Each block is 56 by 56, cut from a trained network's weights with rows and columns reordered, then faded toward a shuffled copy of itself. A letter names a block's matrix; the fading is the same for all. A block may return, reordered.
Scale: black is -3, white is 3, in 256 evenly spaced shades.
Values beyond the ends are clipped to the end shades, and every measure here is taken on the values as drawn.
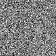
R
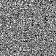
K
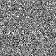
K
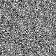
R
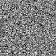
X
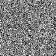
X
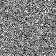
K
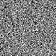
K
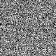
K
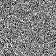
X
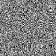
X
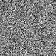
X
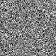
X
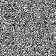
K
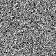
R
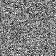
K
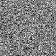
X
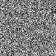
K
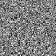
X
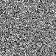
K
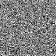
K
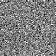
K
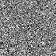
K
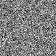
R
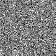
R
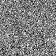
R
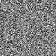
X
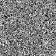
K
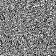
R
